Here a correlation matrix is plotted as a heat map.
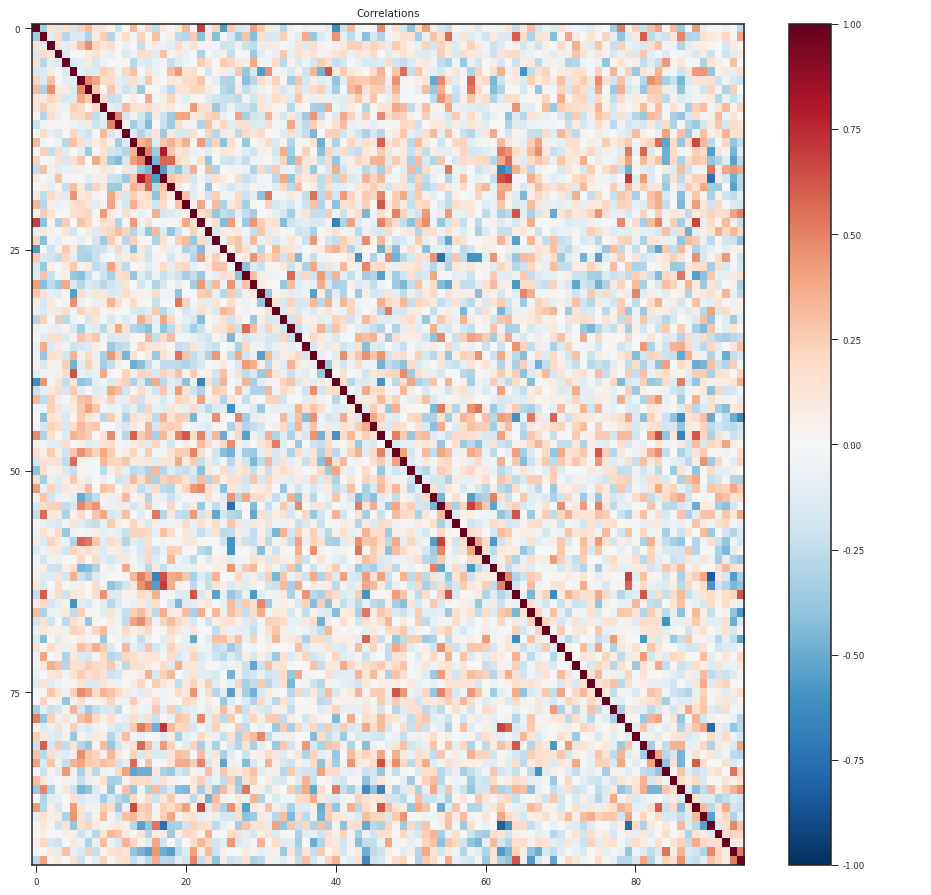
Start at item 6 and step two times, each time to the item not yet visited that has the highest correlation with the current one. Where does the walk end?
54
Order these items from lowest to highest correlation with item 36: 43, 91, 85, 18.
91, 18, 43, 85
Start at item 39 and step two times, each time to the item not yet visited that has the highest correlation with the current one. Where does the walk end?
49
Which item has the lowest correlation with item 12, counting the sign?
37
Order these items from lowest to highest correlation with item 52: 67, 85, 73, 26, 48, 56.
67, 73, 56, 26, 85, 48
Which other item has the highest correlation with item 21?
64
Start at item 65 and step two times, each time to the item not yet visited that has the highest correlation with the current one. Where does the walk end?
80
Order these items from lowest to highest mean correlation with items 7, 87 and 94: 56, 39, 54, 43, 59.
56, 39, 54, 59, 43
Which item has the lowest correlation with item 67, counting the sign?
84
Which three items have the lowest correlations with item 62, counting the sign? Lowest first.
90, 16, 93
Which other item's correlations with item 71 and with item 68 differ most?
32
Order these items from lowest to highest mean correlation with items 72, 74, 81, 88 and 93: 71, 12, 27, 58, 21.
58, 12, 27, 71, 21
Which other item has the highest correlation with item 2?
7
